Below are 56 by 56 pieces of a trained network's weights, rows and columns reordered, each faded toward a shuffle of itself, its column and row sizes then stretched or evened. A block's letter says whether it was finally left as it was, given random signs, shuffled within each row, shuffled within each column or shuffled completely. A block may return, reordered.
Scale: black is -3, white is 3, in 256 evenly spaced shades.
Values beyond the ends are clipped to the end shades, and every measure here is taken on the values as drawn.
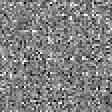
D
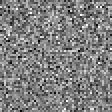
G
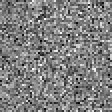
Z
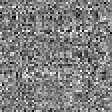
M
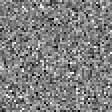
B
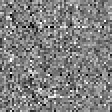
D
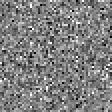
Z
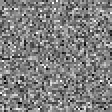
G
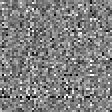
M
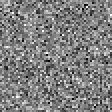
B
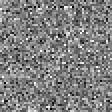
G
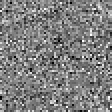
D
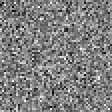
B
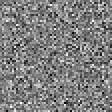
M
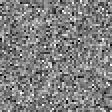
B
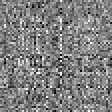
M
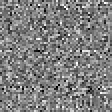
D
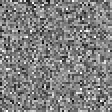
D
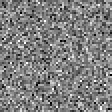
B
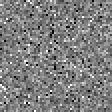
Z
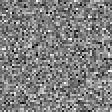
B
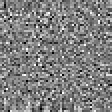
M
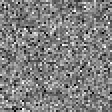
B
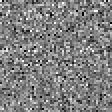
G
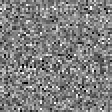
G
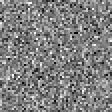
B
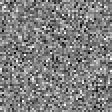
B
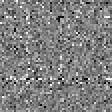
D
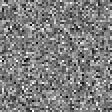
D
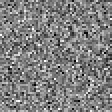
B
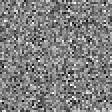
D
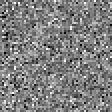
Z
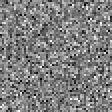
B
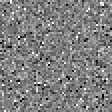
Z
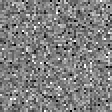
Z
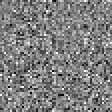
M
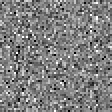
Z
